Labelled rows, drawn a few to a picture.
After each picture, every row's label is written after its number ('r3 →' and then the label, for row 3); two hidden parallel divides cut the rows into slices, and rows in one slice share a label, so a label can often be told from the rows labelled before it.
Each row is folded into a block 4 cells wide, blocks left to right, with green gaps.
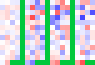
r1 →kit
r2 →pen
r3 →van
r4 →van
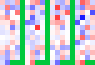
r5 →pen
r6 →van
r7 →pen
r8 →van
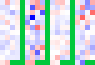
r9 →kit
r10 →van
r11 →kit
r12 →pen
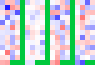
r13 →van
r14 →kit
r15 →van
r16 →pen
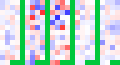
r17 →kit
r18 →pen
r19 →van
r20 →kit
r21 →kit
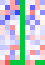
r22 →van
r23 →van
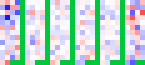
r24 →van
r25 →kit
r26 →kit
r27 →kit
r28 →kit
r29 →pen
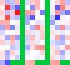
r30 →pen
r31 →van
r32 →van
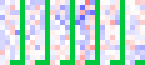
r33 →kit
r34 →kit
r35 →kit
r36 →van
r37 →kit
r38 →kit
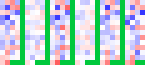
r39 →van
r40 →kit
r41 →van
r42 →kit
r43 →van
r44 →van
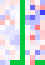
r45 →kit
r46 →van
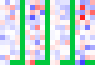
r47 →kit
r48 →van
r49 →kit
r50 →pen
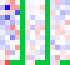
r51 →van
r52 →kit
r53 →kit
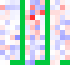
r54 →kit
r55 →pen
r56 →kit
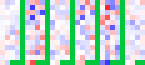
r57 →kit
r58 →van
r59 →kit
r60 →van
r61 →pen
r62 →kit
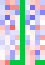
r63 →van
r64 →van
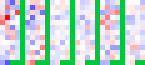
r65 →pen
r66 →van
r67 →kit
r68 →kit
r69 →pen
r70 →kit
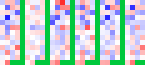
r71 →van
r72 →kit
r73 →van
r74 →van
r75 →van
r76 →van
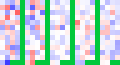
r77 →pen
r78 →van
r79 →kit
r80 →kit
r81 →kit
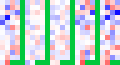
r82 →van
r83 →kit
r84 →kit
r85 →van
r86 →van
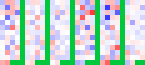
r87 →van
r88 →kit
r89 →kit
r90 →pen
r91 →van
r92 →kit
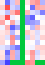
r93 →pen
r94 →van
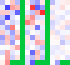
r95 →van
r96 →pen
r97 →kit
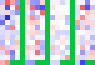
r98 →van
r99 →pen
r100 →kit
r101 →pen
